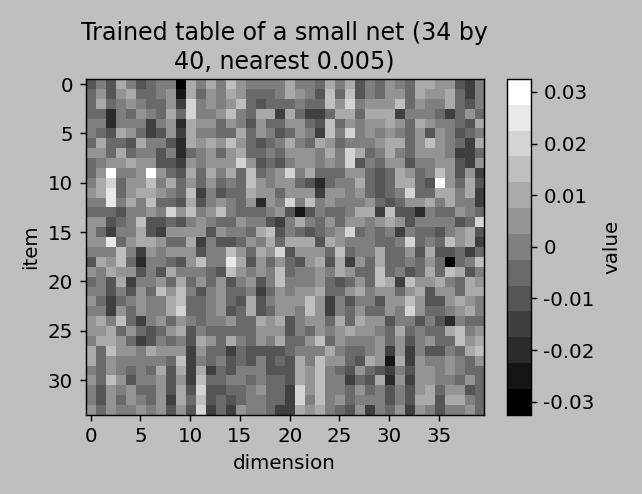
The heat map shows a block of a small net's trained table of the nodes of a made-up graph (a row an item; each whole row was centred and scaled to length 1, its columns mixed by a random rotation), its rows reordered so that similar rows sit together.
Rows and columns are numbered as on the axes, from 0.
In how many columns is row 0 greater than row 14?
19
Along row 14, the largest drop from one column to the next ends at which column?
6
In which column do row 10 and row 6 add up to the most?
35
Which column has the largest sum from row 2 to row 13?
10
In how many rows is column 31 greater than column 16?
15
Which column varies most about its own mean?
2
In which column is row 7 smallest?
9
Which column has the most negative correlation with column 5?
3
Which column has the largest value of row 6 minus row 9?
39
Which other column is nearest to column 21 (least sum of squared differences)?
33
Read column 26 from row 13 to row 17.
0 0.005 0.02 0 -0.005
